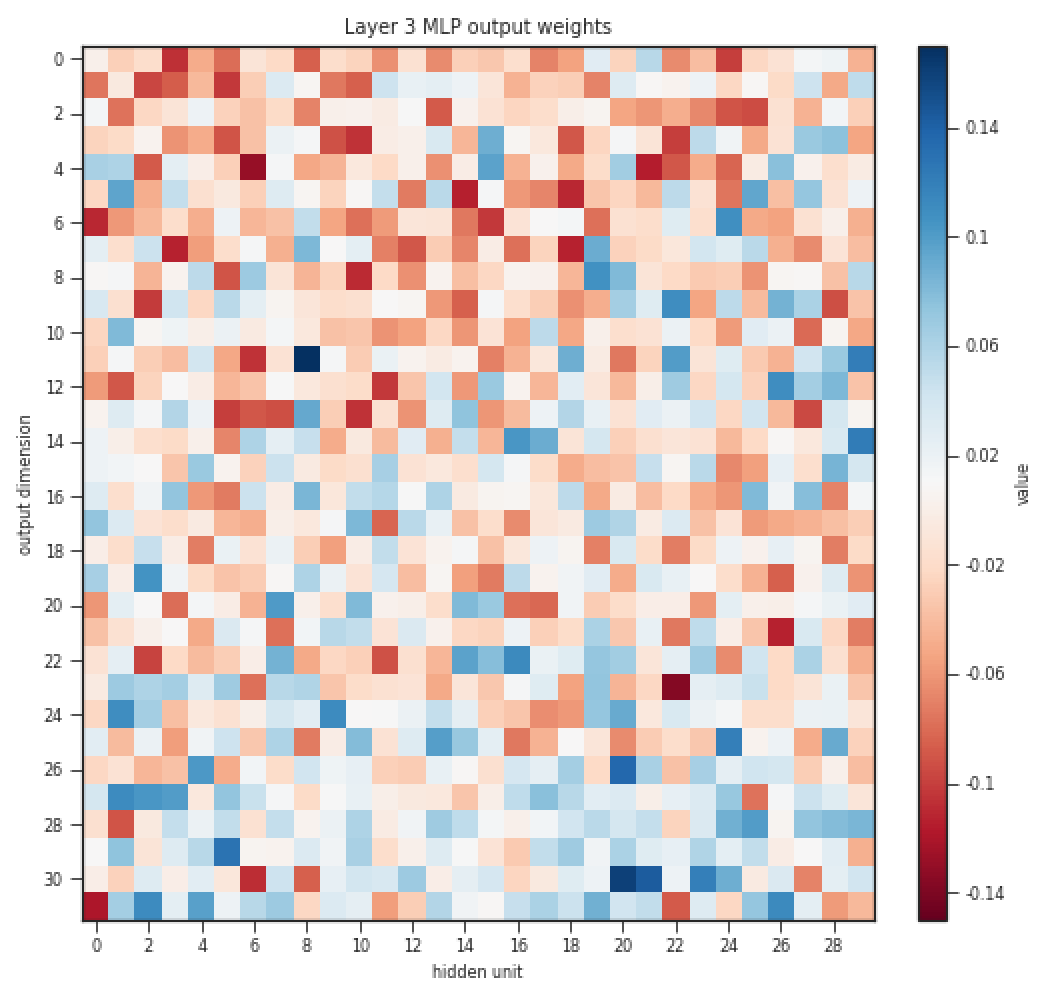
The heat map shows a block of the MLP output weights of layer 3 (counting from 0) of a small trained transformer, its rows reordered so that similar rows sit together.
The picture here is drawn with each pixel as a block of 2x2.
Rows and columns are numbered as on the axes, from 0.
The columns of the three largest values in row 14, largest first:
29, 16, 17
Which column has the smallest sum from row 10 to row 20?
5
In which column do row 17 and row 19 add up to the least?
26
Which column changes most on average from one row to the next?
8
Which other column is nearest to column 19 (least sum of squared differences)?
9
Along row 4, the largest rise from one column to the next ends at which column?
7
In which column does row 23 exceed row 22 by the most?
2
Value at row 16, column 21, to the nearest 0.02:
-0.04
